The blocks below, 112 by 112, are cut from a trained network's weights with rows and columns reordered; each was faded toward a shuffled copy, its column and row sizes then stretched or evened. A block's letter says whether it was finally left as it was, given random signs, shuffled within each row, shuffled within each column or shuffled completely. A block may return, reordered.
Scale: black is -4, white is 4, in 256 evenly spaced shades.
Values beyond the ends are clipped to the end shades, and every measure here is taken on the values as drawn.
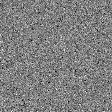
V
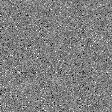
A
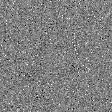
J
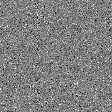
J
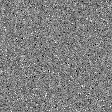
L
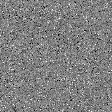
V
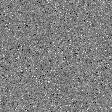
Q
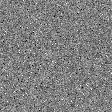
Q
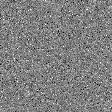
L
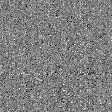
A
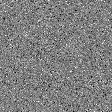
L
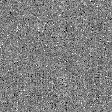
A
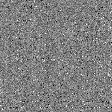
A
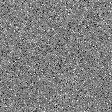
Q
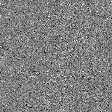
A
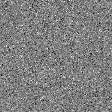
J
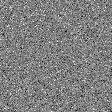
Q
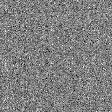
A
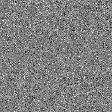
A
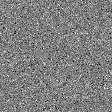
L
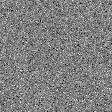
Q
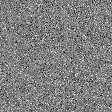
Q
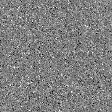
V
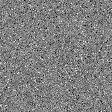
Q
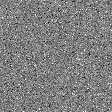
Q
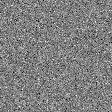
Q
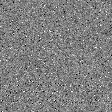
L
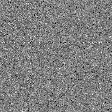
V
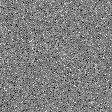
Q
